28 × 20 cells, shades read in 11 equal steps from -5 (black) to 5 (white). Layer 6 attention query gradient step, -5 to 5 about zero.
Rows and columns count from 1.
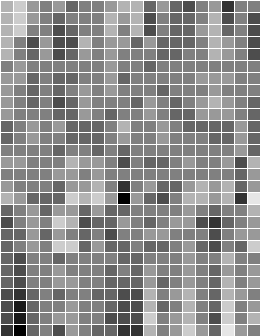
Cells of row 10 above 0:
6
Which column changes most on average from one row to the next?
5
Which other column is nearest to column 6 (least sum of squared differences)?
20
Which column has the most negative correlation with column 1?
14
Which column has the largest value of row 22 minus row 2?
18
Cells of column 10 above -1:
15
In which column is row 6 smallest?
12
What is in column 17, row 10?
1
